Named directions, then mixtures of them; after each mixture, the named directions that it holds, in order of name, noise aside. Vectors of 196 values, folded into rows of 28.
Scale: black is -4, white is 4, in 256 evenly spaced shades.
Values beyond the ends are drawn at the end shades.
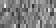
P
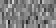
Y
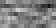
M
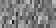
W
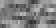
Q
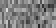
M, Y.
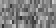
P, Q, W.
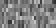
Q, W, Y.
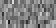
Y.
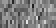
P, W, Y.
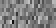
W.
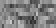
M, Q, W.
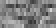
M, Q.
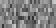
P, Q, W.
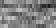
M.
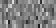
Y.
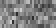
M, W.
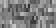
P, Q, W.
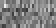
M, P.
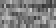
M, P.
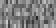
Q, Y.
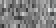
P, Q.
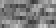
Q.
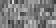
Q, Y.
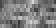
Q.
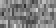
P, Q, Y.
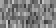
Q, Y.
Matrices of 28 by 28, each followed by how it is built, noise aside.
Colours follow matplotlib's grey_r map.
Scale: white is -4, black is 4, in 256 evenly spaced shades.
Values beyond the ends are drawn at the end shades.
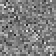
banded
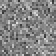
Toeplitz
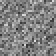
Hankel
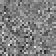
lower triangular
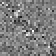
banded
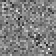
banded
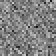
Toeplitz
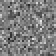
repeating rows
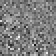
lower triangular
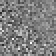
lower triangular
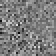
lower triangular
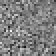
lower triangular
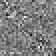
banded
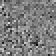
lower triangular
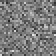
Toeplitz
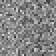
repeating rows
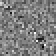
banded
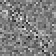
banded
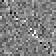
banded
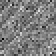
Hankel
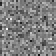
repeating rows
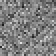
Hankel
